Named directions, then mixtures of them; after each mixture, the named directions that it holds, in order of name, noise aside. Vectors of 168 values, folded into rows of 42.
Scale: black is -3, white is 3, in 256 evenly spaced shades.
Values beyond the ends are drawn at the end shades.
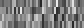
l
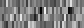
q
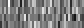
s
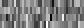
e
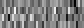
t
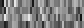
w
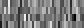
s.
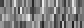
l, w.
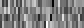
e, s.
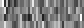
w.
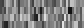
q, w.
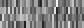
e, l, t.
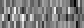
t.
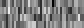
e, q, s.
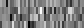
q.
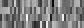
e.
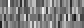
s.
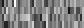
e, q, w.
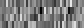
q.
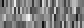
e, l, w.
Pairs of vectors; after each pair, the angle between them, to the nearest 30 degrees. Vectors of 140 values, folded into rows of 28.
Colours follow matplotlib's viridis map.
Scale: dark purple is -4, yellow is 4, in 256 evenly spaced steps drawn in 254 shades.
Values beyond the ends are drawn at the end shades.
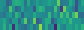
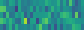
60 degrees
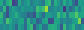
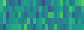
90 degrees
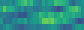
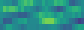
30 degrees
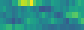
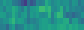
150 degrees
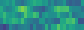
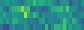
30 degrees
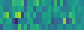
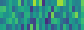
90 degrees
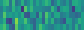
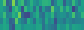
60 degrees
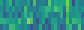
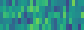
150 degrees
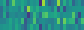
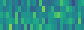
90 degrees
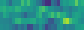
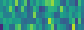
120 degrees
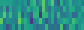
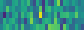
150 degrees
